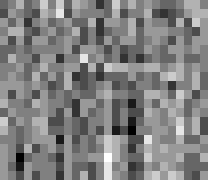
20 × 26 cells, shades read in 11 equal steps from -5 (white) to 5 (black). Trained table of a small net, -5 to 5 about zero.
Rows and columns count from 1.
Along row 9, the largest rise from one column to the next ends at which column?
10
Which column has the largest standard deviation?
17
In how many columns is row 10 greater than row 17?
13
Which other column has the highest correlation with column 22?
21
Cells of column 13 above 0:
8
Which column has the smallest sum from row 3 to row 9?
23
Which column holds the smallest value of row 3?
25
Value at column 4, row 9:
1
